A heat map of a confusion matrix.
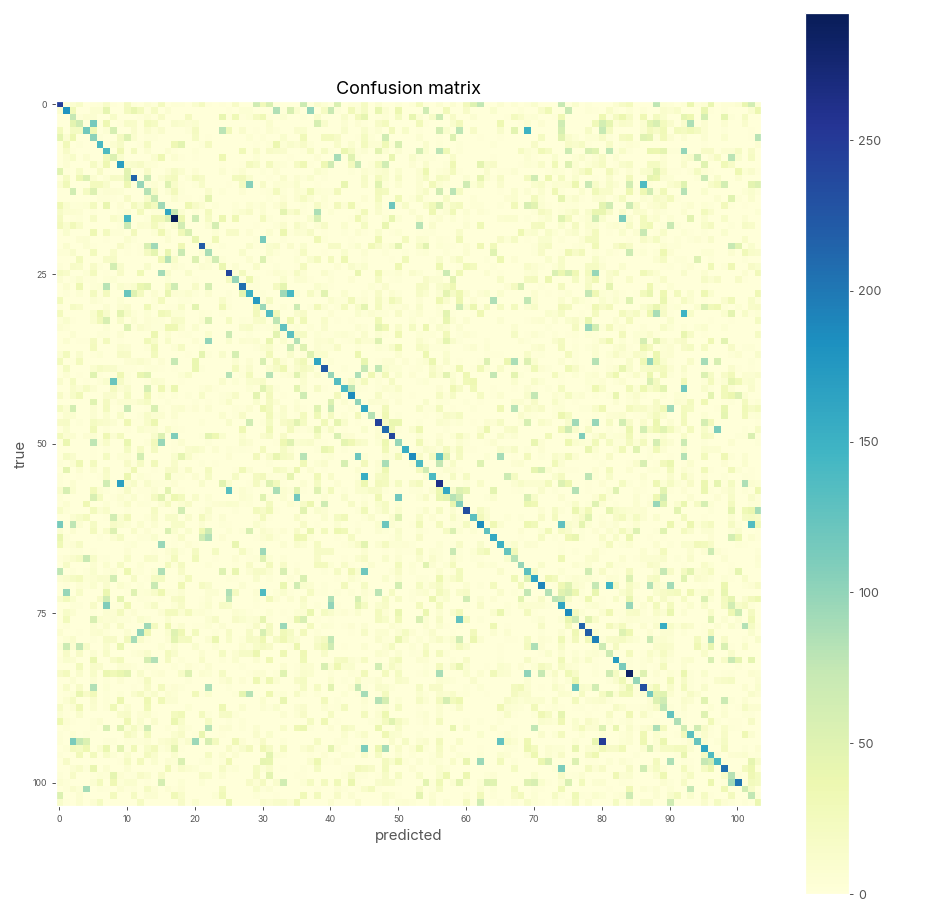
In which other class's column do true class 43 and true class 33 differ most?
78
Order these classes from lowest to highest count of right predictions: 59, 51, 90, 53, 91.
91, 59, 90, 53, 51
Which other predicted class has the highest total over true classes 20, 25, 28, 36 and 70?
34
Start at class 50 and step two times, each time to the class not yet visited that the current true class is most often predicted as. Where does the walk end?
49
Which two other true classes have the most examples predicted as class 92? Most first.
31, 42
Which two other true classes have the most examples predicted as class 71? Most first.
84, 54
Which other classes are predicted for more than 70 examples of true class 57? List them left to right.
25, 32, 76
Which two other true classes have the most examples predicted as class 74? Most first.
62, 98
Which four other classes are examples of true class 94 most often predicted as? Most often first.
80, 65, 2, 20
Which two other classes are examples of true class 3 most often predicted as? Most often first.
5, 93
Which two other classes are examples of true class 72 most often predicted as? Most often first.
30, 1
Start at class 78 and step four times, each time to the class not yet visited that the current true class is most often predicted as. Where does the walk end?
59
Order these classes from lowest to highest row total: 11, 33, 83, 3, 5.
83, 33, 5, 3, 11
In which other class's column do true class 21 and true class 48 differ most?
97
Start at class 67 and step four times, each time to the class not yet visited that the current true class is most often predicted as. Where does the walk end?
90
